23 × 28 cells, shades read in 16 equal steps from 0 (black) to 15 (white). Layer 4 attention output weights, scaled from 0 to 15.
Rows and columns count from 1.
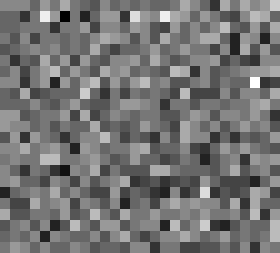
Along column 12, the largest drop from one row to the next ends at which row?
5
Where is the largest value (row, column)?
8, 26
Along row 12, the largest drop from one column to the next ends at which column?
11
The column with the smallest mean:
22
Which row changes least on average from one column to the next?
10
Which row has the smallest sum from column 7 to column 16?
18
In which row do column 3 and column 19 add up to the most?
9
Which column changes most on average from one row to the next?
17
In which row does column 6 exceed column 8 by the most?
14
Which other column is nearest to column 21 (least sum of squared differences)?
12
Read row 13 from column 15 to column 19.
5 3 8 5 10
